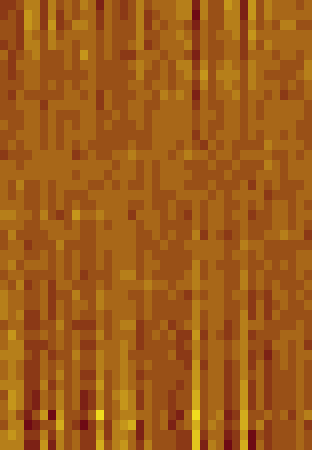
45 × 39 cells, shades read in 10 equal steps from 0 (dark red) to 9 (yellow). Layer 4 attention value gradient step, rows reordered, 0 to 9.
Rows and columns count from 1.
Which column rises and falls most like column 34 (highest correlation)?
5
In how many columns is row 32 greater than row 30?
7
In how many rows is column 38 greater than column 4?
23
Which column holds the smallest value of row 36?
34
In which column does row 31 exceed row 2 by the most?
25
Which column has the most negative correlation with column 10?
24
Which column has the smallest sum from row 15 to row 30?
32
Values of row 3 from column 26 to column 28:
4 3 3
